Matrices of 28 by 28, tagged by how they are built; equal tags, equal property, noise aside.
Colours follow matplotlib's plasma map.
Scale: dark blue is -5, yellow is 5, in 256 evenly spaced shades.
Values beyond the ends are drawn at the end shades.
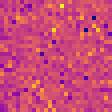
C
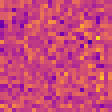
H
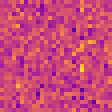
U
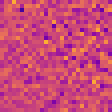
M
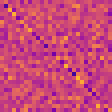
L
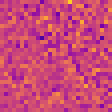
M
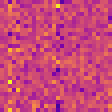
U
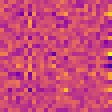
H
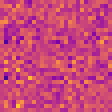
H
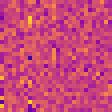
U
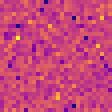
C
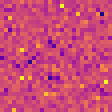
C
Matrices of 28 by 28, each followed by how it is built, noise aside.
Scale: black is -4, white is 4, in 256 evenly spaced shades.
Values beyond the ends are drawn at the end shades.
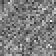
Hankel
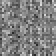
blocks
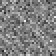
Toeplitz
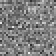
low rank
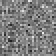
blocks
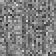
blocks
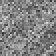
Hankel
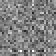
low rank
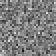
repeating columns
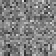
blocks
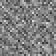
Toeplitz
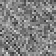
Toeplitz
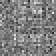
blocks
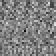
repeating columns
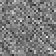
Toeplitz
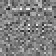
low rank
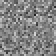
repeating columns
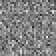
repeating columns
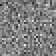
low rank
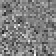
lower triangular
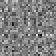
low rank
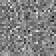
low rank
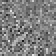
lower triangular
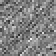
Hankel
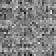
blocks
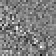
lower triangular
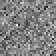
Hankel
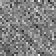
Toeplitz
